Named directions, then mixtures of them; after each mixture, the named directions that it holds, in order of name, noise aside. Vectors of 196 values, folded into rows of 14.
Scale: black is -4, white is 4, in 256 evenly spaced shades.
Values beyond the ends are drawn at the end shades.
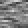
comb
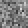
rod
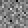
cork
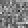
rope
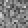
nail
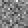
cork, rod.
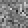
cork, rod.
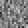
nail, rope.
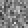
nail, rope.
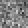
rod.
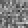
rope.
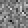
cork, rod.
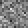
comb, cork.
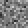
nail.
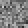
rope.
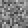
cork, rod.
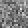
rod.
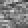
comb, nail.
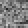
nail, rope.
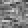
comb, rod.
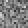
nail.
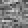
comb, rod.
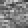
comb, nail.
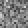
nail.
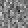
nail, rope.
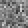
rod, rope.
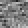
comb, rod.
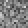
nail.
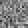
cork, rope.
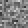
comb, nail.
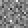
cork.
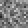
cork, nail.
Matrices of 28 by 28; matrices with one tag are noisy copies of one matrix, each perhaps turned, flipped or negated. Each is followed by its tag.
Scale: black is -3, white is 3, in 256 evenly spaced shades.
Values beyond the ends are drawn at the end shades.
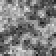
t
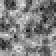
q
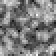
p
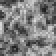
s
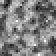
p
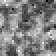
q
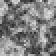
s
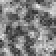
p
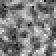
p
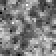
t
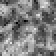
q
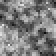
t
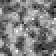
p
